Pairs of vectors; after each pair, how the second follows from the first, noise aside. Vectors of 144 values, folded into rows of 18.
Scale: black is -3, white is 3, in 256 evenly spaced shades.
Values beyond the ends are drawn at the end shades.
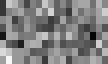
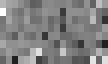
wrapped around, partly zeroed.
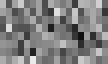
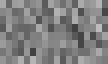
shrunk.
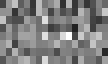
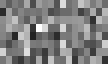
reversed.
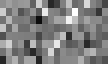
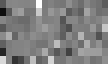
wrapped around, partly zeroed.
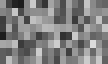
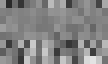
reversed, negated, partly zeroed.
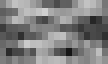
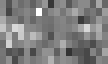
reversed, negated, partly zeroed.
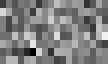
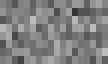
reversed, shrunk.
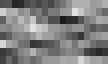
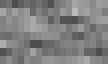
shrunk.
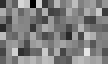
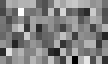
reversed.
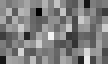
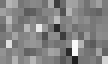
wrapped around, partly zeroed.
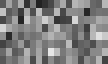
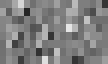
wrapped around, partly zeroed.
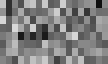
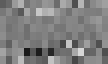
wrapped around, partly zeroed.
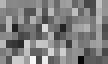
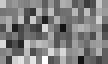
copied.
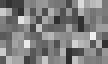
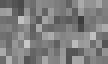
shrunk.
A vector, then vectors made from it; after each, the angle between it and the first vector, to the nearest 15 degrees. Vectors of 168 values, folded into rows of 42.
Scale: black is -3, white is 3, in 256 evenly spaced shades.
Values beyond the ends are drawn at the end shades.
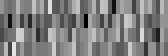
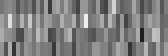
165 degrees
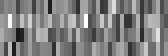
165 degrees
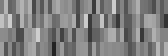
135 degrees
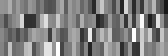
90 degrees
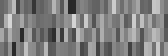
120 degrees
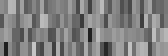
105 degrees
